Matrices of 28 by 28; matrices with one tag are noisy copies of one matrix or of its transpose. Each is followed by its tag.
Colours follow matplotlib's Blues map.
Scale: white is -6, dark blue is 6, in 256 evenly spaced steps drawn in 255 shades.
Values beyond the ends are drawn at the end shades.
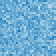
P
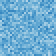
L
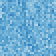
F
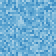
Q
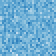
Q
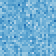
F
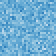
Q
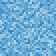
L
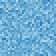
L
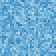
Q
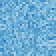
P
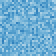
Q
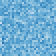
Q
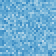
P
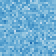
P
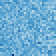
P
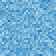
L
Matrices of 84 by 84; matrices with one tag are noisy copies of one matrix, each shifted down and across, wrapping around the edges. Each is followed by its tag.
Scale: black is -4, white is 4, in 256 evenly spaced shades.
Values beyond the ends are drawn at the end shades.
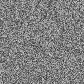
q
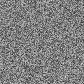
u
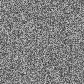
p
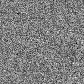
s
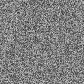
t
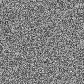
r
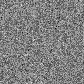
t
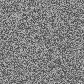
r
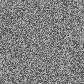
u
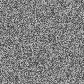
s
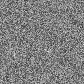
q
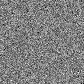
u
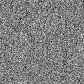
q
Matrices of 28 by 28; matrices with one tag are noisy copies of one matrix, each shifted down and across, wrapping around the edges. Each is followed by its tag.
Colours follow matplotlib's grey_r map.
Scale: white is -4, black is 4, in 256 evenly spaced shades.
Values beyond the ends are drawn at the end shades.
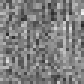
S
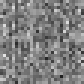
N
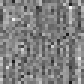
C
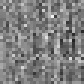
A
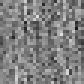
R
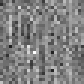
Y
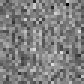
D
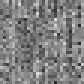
Y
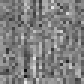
C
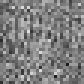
D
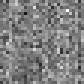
N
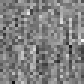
R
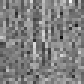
C
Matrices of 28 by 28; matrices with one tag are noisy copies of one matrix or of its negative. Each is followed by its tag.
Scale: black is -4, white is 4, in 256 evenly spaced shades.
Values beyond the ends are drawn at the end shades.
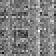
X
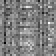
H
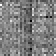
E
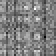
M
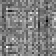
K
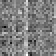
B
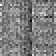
E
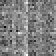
B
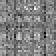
M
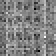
M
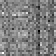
X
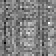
H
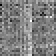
E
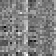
B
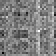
X
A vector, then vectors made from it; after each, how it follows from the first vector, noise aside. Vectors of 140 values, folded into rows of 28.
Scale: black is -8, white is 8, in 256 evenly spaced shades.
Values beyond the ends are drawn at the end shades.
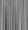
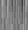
reversed.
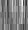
reversed, negated, scaled up.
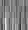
negated, scaled up.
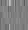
wrapped around, negated, partly zeroed.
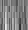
negated, scaled up.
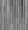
reversed.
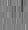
reversed, partly zeroed.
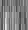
negated, scaled up.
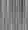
reversed.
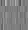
wrapped around, negated, partly zeroed.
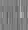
wrapped around, negated, partly zeroed.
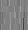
wrapped around, partly zeroed.
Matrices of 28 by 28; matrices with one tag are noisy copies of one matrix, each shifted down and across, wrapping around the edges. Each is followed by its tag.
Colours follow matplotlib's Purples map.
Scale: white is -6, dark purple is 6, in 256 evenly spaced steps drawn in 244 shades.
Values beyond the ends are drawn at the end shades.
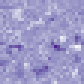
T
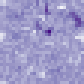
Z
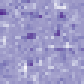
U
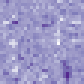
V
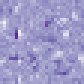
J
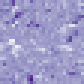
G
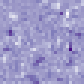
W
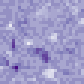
Z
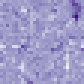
V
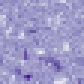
Z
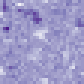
Z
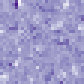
J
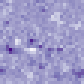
T
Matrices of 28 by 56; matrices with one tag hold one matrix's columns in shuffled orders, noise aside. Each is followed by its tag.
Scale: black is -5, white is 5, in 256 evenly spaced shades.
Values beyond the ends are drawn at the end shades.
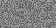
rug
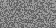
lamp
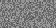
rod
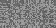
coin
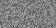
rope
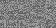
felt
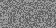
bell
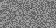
rug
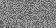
felt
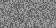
rod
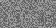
bell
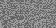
felt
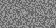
rope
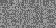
coin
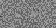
rope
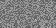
felt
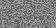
felt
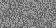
rod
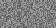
rod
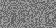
bell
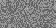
lamp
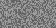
rope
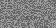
felt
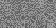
felt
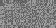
coin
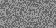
rope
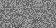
lamp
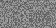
bell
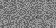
felt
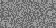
rod
